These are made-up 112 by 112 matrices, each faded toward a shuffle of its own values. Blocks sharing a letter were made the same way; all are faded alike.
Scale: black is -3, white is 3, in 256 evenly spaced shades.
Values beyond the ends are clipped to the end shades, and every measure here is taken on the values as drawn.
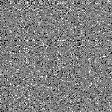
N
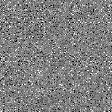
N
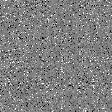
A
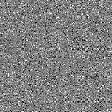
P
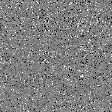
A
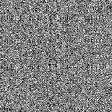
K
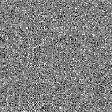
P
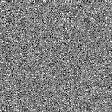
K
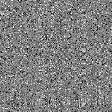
P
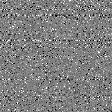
N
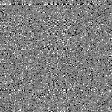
N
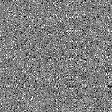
P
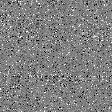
A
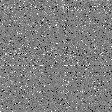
A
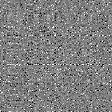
N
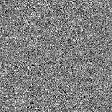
K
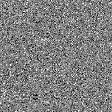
K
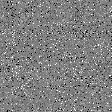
A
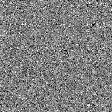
K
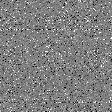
A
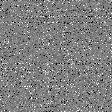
A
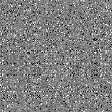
N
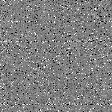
A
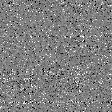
A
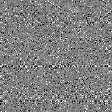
N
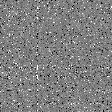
A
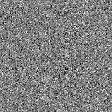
K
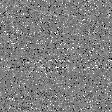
A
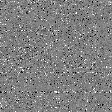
A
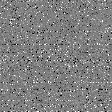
A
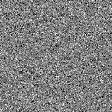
K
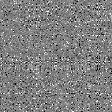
N
